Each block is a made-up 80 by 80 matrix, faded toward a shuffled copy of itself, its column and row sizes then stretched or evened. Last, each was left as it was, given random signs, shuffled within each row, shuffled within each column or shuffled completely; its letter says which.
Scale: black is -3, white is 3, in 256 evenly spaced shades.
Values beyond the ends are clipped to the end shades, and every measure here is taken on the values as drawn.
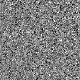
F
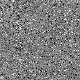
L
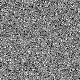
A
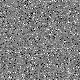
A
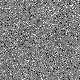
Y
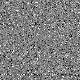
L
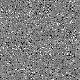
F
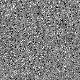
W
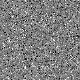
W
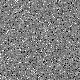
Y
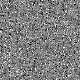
W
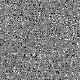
F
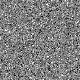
W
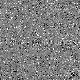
F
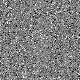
W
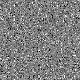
F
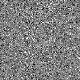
F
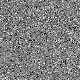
A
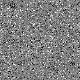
L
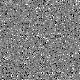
F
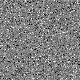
A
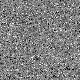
A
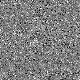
A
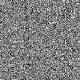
F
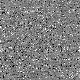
A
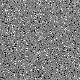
W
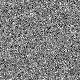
Y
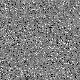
A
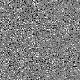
F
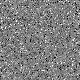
Y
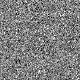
W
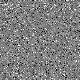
F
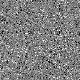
F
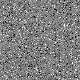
W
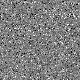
A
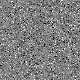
W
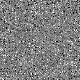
L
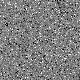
Y
